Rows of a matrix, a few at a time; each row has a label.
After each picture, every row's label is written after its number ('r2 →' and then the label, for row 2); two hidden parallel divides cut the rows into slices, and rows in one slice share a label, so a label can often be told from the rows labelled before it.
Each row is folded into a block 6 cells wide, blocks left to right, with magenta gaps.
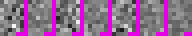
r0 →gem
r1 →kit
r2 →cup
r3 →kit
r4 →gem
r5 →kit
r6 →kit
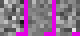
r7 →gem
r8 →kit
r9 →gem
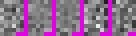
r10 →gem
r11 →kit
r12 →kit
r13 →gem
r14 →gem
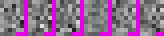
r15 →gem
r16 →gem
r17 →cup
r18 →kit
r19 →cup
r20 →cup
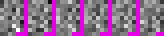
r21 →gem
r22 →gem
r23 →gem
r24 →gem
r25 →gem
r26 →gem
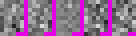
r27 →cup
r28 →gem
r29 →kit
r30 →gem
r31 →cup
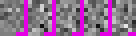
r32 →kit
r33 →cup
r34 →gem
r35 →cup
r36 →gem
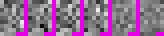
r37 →cup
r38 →cup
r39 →cup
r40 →cup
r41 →kit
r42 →kit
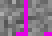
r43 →kit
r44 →kit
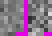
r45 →kit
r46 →cup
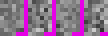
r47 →kit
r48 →cup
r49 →kit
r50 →cup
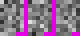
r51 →cup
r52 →gem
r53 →gem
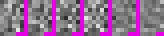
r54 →gem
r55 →gem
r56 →gem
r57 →gem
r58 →kit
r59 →kit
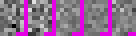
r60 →cup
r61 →gem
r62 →kit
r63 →kit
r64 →kit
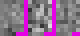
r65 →kit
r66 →cup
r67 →kit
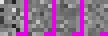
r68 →cup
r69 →kit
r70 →kit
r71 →kit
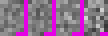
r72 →kit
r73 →kit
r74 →kit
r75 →gem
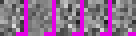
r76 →gem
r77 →kit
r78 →gem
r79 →gem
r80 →gem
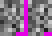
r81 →cup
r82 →cup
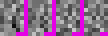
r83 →cup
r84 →cup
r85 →gem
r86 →gem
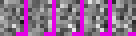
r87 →gem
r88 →cup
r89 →gem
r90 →gem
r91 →gem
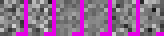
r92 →gem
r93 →gem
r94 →kit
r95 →kit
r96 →cup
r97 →gem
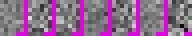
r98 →kit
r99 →gem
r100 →gem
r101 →kit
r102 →cup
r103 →kit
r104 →cup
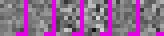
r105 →kit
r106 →kit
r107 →cup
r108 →gem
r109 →kit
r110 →cup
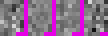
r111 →gem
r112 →kit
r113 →kit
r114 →gem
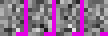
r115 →gem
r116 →cup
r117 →gem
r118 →cup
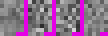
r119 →kit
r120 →cup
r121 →gem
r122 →kit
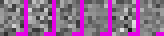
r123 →gem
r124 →gem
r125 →gem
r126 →kit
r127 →cup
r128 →kit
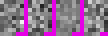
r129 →cup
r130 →gem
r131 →kit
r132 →gem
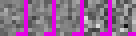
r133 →kit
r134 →kit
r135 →kit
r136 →gem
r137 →cup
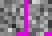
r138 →cup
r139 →gem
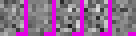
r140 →cup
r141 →kit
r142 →cup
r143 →cup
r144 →kit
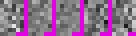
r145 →gem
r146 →kit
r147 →kit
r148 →gem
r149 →cup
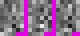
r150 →cup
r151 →gem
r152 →cup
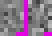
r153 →kit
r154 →cup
